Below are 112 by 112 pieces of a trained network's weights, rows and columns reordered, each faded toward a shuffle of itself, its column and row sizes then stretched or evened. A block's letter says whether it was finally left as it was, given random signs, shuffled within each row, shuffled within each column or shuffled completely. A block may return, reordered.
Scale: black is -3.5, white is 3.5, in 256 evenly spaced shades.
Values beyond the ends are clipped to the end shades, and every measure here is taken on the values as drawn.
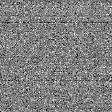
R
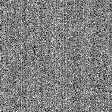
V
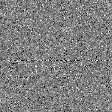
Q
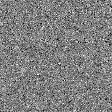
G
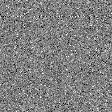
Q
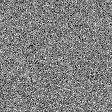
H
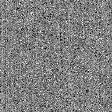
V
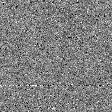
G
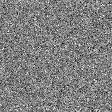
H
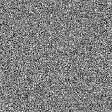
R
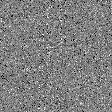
V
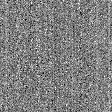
V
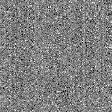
R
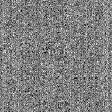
R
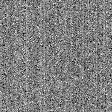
V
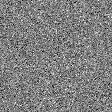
H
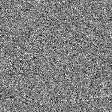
G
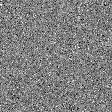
H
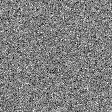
H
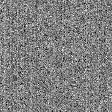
V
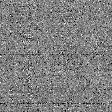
R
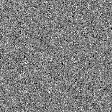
Q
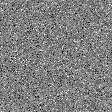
H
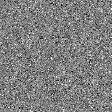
Q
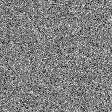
H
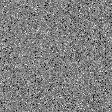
V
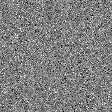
V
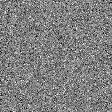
V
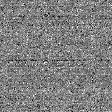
R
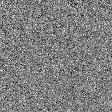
Q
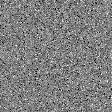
V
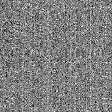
R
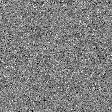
G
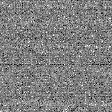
R
